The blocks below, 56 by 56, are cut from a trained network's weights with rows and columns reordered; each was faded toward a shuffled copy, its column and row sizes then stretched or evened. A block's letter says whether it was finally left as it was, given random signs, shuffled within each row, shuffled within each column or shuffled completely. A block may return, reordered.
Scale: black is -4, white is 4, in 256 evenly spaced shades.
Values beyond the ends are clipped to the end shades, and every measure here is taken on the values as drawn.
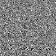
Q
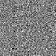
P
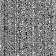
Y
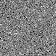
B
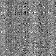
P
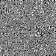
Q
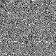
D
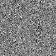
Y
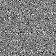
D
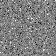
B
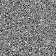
Y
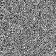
Y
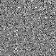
Q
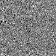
Y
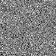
Q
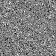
B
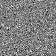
B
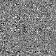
Q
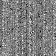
Y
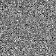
Q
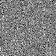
Y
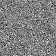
B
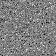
B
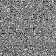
D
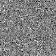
Q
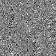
Y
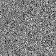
Y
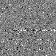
D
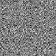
P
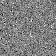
B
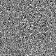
Y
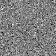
Y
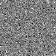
Q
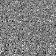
Q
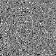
Q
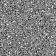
B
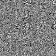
Q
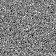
B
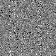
Y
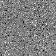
Y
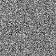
Q
